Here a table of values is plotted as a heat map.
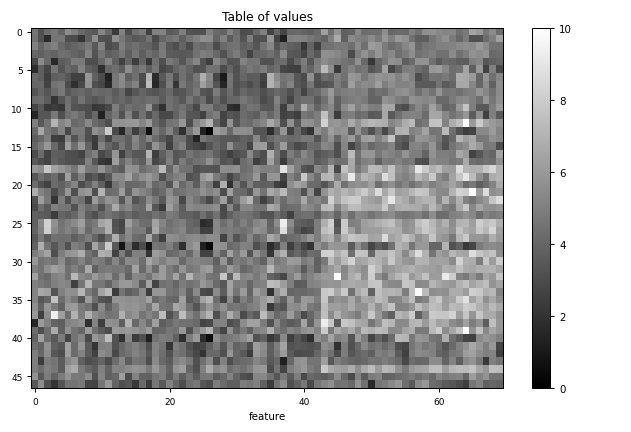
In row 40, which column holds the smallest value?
26
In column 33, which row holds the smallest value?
17
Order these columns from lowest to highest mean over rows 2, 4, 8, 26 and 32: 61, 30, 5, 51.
5, 30, 51, 61
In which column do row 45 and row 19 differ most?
47
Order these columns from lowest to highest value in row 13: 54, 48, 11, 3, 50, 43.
50, 3, 43, 48, 54, 11
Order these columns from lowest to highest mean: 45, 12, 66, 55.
12, 45, 55, 66
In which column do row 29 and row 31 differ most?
35
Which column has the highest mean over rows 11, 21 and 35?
64
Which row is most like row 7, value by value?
6
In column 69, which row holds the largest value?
22
